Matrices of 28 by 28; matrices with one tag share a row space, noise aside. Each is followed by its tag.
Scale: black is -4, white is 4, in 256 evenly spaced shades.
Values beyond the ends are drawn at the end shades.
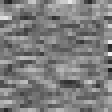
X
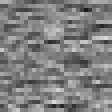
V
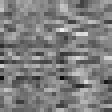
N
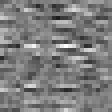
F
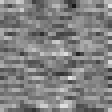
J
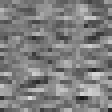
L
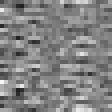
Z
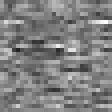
V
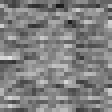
J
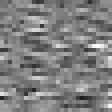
L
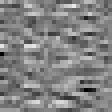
F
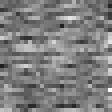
X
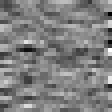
X
